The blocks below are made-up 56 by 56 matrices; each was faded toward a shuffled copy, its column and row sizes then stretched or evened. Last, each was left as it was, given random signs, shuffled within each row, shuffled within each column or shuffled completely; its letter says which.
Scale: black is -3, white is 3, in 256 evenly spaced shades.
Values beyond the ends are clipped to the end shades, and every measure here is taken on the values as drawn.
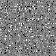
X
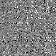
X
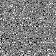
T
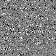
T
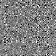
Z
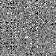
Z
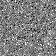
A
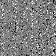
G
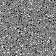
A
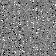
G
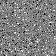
A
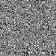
Z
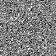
G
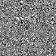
X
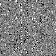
G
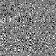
Z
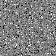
G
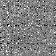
X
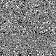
T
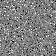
A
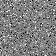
A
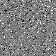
T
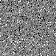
G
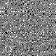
Z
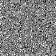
G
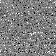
T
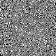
X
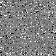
X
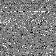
T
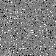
T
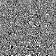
X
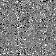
X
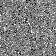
A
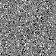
G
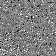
A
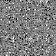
X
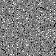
G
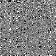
X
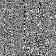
G
